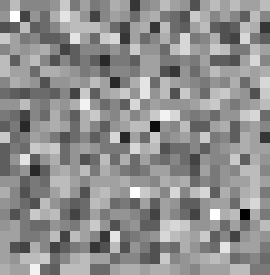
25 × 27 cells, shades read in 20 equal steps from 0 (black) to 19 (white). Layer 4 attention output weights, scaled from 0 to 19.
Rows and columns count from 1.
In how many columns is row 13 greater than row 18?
9
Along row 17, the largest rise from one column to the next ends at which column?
6
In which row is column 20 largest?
2
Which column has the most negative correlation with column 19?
26
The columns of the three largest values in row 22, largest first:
12, 17, 21
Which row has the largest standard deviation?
20
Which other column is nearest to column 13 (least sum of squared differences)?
24
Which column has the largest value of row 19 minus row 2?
10
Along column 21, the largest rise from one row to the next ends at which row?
13
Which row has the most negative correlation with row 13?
8
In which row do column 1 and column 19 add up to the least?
3
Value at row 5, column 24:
9
